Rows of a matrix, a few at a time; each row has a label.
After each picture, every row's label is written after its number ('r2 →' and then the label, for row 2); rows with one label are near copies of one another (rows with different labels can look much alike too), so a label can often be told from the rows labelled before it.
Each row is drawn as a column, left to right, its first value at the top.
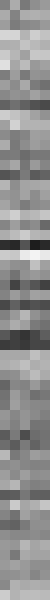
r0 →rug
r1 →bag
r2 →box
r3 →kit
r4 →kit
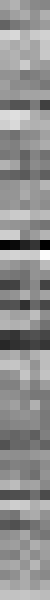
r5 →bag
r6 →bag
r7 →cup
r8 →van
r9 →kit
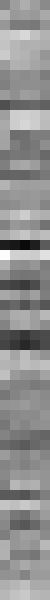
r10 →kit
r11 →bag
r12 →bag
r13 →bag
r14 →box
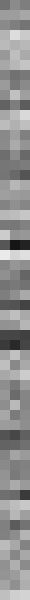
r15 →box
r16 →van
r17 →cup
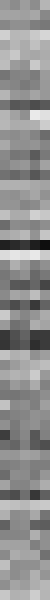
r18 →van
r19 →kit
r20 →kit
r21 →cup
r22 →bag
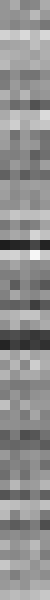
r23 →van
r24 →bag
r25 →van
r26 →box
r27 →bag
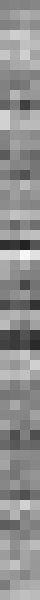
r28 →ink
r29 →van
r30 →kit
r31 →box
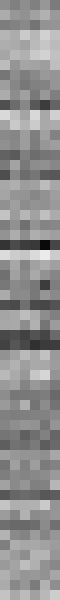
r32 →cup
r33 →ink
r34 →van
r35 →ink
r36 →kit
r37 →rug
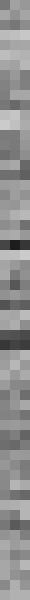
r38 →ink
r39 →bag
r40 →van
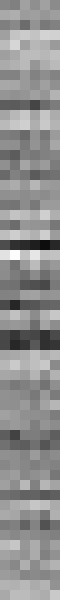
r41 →box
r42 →box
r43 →bag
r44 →kit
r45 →bag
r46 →van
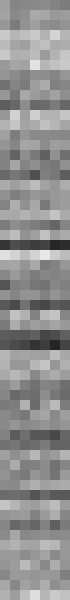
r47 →kit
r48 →ink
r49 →van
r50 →rug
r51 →box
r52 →van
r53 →rug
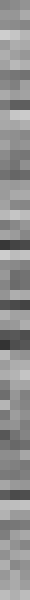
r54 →van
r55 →cup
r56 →cup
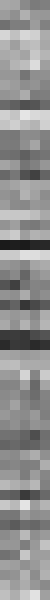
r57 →bag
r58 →bag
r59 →cup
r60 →rug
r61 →ink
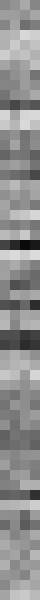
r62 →ink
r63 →kit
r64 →bag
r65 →cup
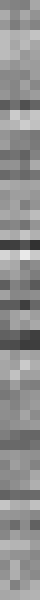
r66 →kit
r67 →ink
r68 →box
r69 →bag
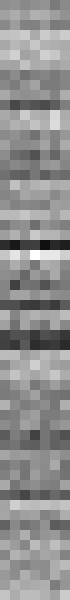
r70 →van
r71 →kit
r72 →cup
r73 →box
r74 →kit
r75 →ink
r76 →van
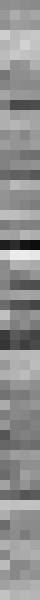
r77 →van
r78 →kit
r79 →kit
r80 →kit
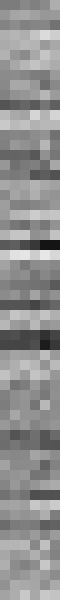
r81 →ink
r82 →box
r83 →box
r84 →cup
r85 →van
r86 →bag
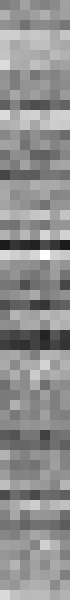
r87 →rug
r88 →van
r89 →bag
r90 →cup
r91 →box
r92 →ink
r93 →bag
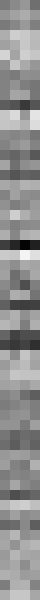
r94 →ink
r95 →cup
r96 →kit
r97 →ink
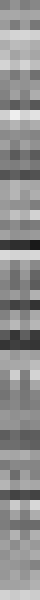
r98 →rug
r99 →cup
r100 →rug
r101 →cup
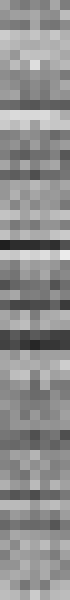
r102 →bag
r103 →cup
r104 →ink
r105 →rug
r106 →ink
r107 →bag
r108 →box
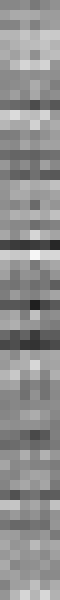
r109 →ink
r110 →cup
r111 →rug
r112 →box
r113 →rug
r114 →kit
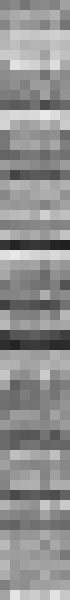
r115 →ink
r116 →rug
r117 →rug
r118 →rug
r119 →cup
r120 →rug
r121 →bag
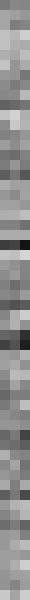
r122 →rug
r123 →ink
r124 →van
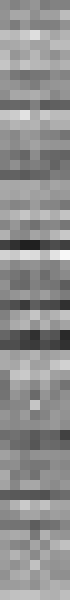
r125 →rug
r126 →cup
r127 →cup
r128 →van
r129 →cup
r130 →box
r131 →box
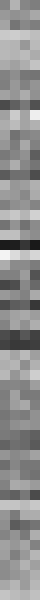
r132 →kit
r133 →bag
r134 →van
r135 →cup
